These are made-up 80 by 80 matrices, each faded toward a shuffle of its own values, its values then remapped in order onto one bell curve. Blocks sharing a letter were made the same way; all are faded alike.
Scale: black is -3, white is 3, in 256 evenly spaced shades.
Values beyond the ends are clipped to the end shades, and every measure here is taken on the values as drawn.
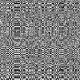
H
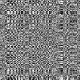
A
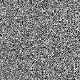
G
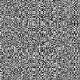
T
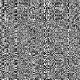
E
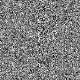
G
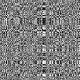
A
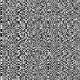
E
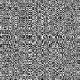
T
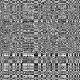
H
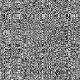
T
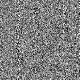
G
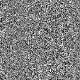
G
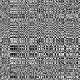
H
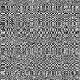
H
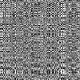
A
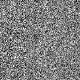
G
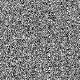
G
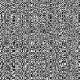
T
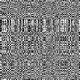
A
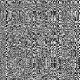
E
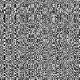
E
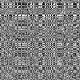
H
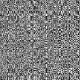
E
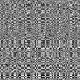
H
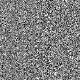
G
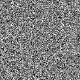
G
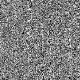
G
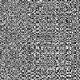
T
